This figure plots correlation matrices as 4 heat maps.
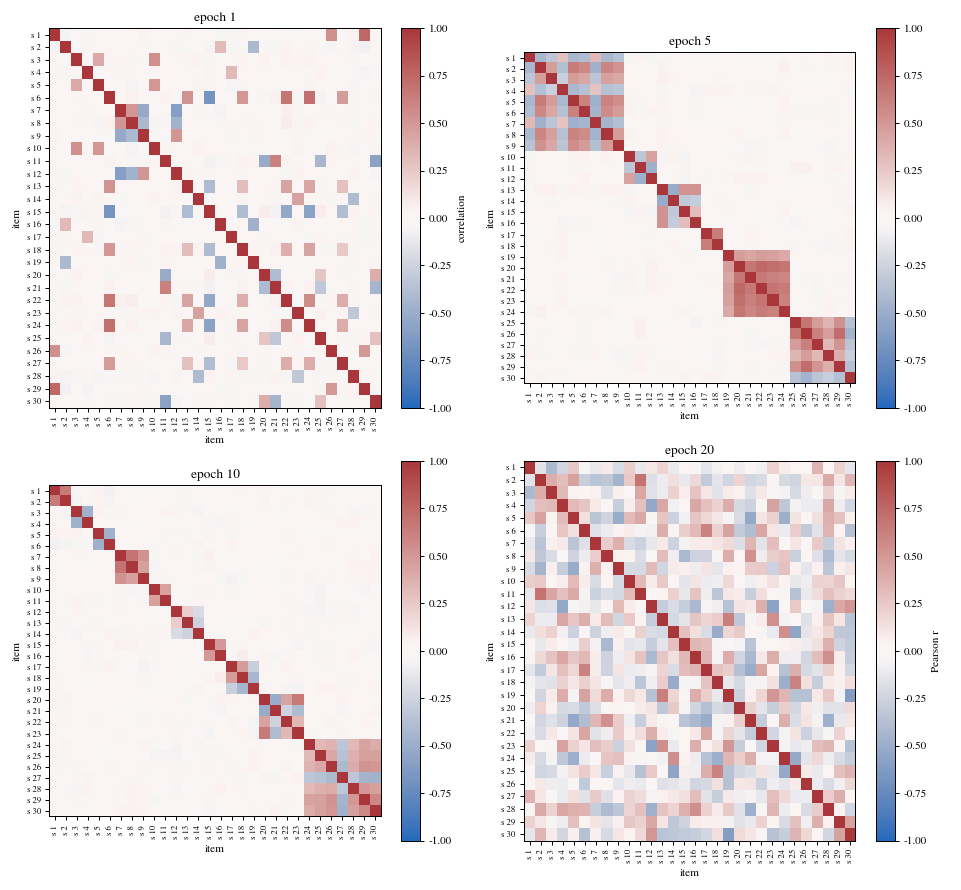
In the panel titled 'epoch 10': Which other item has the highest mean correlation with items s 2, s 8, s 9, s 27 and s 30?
s 7
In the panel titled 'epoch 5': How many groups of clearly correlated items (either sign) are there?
6
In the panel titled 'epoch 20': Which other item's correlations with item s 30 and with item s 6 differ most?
s 19
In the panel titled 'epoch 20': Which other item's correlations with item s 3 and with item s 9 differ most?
s 2
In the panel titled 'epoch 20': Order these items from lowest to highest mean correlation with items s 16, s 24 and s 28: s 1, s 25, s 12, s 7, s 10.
s 12, s 25, s 7, s 1, s 10
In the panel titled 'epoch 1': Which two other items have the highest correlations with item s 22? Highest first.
s 6, s 24
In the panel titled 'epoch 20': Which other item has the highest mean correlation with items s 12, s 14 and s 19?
s 24
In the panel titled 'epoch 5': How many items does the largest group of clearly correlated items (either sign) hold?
9
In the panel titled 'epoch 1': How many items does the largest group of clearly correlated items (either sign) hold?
7
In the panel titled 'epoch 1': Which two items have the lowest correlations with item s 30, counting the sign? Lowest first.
s 11, s 21
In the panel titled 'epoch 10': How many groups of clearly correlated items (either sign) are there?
10
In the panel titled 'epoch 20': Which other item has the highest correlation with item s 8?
s 21
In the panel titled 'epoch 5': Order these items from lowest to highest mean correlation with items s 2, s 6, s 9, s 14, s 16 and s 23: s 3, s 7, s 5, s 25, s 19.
s 7, s 25, s 19, s 3, s 5
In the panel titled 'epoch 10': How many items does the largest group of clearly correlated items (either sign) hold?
7
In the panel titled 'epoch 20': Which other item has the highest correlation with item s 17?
s 6
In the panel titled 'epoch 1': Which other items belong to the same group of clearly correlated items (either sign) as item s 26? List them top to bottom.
s 1, s 29
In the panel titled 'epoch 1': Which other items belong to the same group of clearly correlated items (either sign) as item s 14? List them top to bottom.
s 23, s 28
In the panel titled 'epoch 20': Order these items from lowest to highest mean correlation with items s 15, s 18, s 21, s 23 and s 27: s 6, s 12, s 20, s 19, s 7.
s 12, s 20, s 6, s 19, s 7
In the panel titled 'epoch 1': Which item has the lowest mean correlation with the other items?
s 15
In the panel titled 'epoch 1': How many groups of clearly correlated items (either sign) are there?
8
